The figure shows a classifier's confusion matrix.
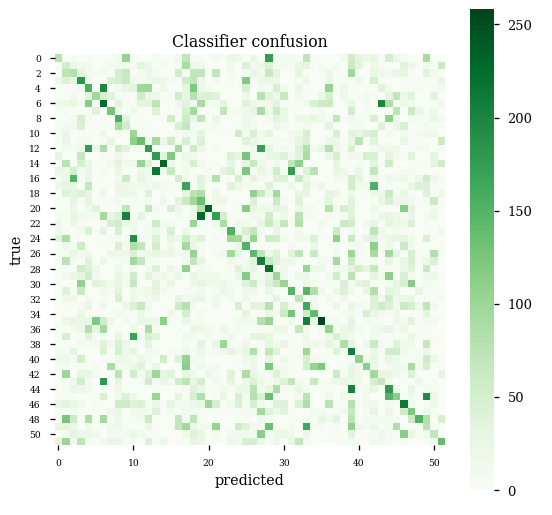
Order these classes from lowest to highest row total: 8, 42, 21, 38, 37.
37, 38, 8, 42, 21
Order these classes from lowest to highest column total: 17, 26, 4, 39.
4, 26, 17, 39
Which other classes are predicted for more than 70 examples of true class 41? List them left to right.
7, 17, 28, 34, 35, 47
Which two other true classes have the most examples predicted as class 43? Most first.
6, 33
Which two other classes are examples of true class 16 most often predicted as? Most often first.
2, 21
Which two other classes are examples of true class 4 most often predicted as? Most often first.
6, 18
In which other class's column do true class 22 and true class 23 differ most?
18
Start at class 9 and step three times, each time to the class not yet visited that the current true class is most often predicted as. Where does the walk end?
39
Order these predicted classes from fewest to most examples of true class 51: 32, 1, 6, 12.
6, 12, 32, 1
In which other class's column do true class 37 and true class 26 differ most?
10
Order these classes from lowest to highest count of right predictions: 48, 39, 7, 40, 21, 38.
38, 40, 7, 48, 21, 39
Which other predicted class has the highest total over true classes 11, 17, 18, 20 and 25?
42
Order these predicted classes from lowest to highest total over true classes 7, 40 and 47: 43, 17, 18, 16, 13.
43, 16, 13, 18, 17
